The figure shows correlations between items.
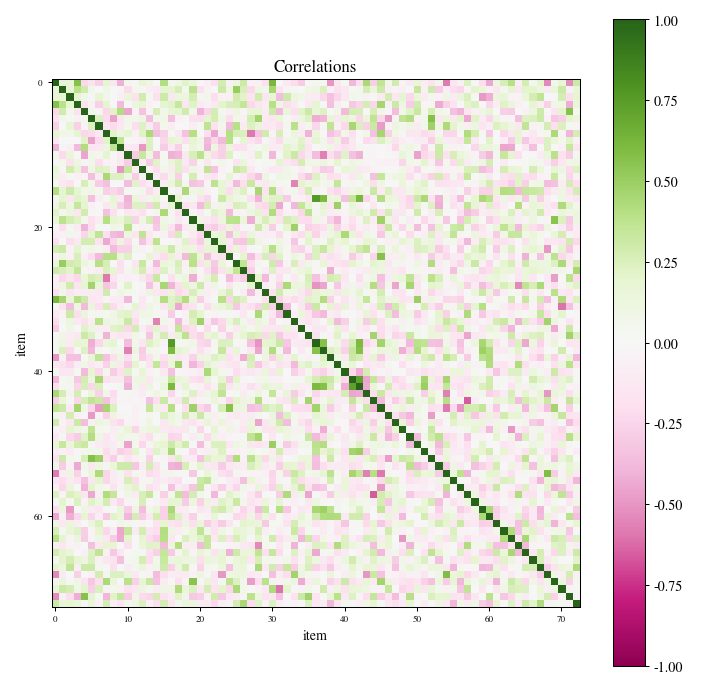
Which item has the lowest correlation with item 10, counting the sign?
37
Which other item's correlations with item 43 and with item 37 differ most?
42
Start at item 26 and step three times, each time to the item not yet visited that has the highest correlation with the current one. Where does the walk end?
28
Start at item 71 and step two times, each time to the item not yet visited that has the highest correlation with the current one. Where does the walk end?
9
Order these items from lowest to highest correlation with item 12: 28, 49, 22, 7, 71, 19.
22, 71, 49, 28, 19, 7
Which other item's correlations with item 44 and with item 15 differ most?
0
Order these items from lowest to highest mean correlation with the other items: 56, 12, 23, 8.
56, 8, 12, 23
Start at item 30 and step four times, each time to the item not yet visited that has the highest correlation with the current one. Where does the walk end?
24
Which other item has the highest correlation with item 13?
7
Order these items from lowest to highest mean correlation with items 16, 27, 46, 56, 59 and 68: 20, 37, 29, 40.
40, 29, 20, 37
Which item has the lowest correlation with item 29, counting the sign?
27
